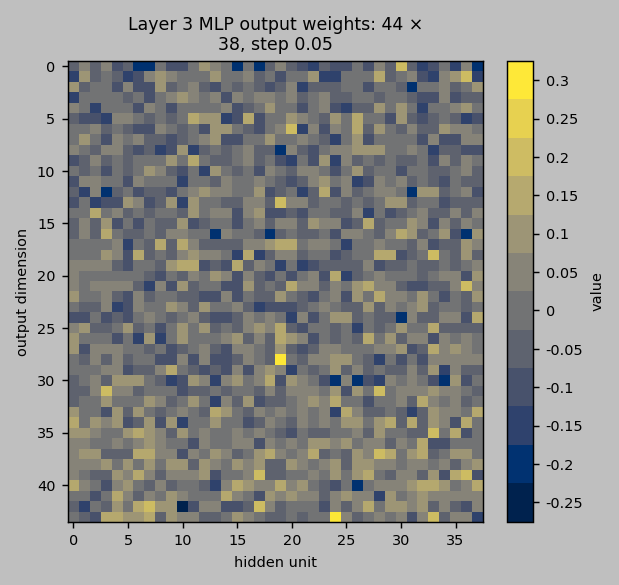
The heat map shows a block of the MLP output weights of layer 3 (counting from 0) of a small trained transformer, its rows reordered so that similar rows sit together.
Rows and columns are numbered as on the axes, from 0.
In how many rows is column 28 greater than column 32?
20
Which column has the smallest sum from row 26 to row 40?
13
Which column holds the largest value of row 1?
36
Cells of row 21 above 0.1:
3
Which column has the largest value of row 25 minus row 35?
19
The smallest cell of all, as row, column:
42, 10
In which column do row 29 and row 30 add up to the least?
34
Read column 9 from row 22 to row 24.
0 0.1 -0.05
